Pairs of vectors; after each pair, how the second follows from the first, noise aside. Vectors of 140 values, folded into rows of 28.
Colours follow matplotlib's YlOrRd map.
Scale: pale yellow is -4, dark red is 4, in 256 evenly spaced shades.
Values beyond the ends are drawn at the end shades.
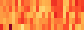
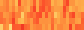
negated, shrunk.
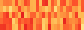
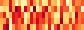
wrapped around, scaled up.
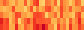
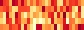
wrapped around, negated, scaled up.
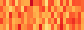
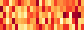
wrapped around, negated, scaled up.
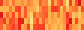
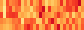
wrapped around.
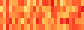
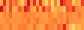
negated, partly zeroed.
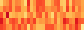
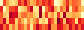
wrapped around, scaled up.
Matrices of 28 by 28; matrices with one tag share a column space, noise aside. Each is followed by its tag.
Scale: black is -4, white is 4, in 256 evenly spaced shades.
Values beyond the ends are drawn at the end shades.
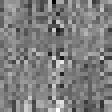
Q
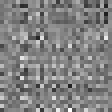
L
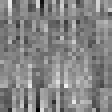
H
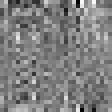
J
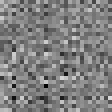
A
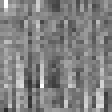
H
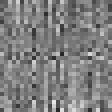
Q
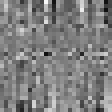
Q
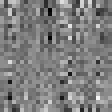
J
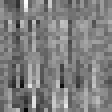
H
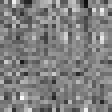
J
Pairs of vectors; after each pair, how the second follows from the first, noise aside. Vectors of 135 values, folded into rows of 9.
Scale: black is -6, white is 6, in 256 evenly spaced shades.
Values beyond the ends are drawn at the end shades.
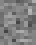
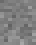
wrapped around, negated, shrunk.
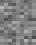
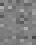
reversed, negated, partly zeroed.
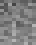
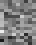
wrapped around, scaled up.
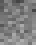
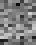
wrapped around, scaled up.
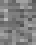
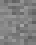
wrapped around, negated, shrunk.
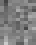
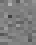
reversed, partly zeroed.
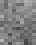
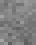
shrunk.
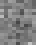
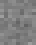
shrunk.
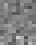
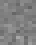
shrunk.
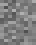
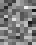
wrapped around, scaled up.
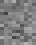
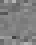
partly zeroed.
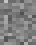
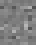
reversed, negated, partly zeroed.
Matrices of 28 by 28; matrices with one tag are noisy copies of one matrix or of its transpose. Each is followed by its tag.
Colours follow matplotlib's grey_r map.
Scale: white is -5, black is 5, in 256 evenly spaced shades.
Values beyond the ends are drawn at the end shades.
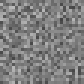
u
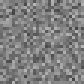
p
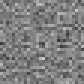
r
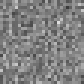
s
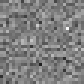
s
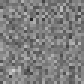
u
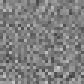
p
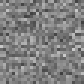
s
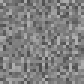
r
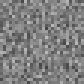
r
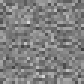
r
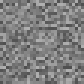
r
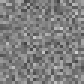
p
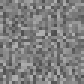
s
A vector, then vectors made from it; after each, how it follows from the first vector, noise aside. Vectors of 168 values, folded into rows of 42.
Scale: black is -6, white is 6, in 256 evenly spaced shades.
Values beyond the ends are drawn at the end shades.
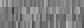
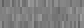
wrapped around, shrunk.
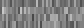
wrapped around.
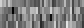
scaled up.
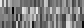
scaled up.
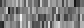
wrapped around, negated, scaled up.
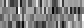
wrapped around, negated, scaled up.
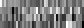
scaled up.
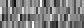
wrapped around, negated, scaled up.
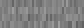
wrapped around, negated, shrunk.
